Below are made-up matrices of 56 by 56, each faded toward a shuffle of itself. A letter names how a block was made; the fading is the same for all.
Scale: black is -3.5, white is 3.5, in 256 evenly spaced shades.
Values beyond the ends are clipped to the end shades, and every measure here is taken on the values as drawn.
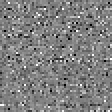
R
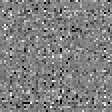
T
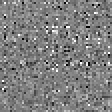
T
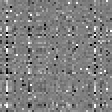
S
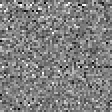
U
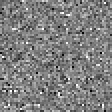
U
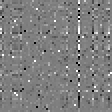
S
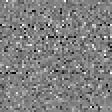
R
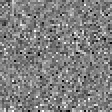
U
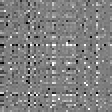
S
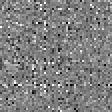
T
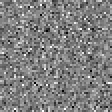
U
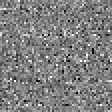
U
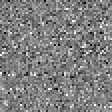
U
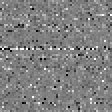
R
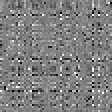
S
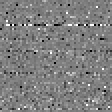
R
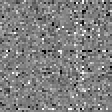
T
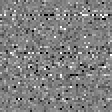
R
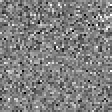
U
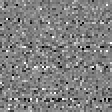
R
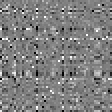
S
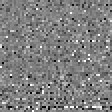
R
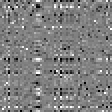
S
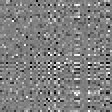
S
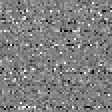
R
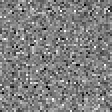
U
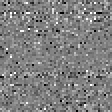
R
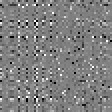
S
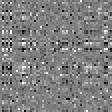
S
